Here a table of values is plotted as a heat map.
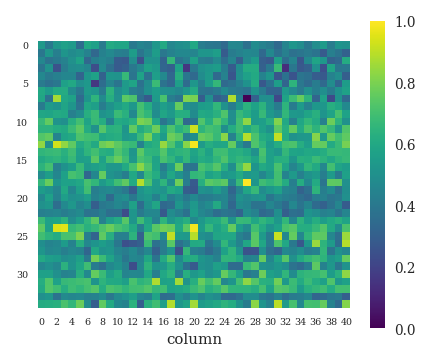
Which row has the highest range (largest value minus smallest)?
7
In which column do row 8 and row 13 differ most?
20
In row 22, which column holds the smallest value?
11
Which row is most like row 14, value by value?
15
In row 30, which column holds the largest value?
40
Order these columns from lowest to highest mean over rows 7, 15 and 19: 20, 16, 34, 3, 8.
8, 20, 34, 3, 16
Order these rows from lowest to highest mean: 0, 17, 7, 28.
0, 7, 17, 28
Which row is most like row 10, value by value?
16
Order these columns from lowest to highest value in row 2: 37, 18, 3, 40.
18, 3, 37, 40
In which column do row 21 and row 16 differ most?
13
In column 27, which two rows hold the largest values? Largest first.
18, 12
